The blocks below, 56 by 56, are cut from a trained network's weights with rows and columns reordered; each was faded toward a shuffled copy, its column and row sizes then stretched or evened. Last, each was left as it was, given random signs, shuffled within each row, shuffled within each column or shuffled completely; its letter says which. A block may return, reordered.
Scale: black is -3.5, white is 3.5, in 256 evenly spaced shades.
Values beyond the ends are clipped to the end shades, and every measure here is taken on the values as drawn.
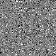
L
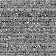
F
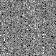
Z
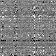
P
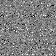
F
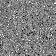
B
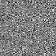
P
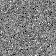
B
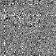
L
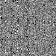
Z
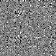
L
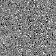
Z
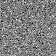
B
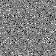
F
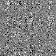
L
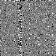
L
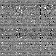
P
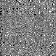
P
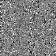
Z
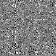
L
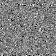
F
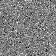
B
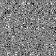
P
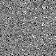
L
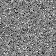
B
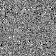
F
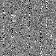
Z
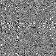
L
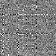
P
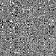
P
